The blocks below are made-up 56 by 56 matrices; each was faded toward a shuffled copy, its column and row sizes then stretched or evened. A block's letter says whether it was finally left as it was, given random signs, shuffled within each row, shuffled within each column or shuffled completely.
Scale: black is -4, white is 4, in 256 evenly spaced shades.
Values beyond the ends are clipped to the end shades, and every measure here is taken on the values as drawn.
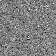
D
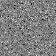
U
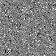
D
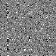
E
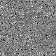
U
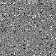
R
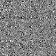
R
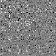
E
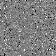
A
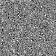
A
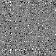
R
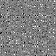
E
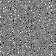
A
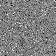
D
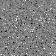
U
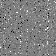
A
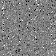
A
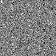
A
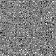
E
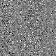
A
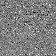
U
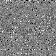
U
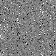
A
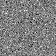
D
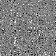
E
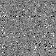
R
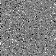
A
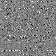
U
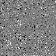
R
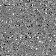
U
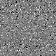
U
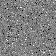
D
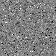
D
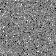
D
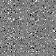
E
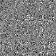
R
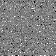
U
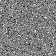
D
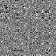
E
